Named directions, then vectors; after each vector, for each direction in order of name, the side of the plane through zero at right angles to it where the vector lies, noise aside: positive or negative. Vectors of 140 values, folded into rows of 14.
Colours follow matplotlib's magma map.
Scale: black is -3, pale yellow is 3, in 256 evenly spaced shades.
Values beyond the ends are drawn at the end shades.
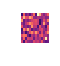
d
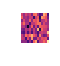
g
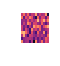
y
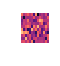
negative, negative, positive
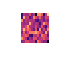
positive, negative, negative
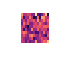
negative, positive, positive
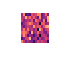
positive, negative, positive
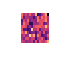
negative, positive, positive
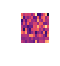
negative, positive, positive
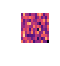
positive, negative, positive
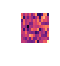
negative, positive, positive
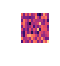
negative, positive, negative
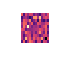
negative, negative, negative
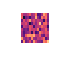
negative, positive, negative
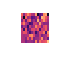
negative, positive, positive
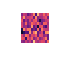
positive, positive, negative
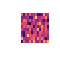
negative, positive, negative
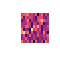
negative, negative, positive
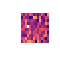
negative, negative, negative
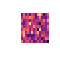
positive, negative, positive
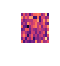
positive, positive, positive
